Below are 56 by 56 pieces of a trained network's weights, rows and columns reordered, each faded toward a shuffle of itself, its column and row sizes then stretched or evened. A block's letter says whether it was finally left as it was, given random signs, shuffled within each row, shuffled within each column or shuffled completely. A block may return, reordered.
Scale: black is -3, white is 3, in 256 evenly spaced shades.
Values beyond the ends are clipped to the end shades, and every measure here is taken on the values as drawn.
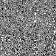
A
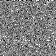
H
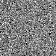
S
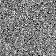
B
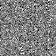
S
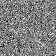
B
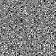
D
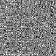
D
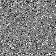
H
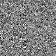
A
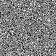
B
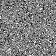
B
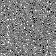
S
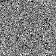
S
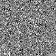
A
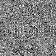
D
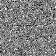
H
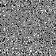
A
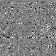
D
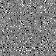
D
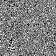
S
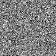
A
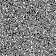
B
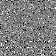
A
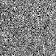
D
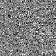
D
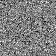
H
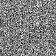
S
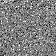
H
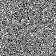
B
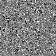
A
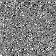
H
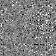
A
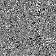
A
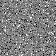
S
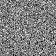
B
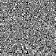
D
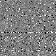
D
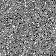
B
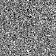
A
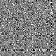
D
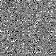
D
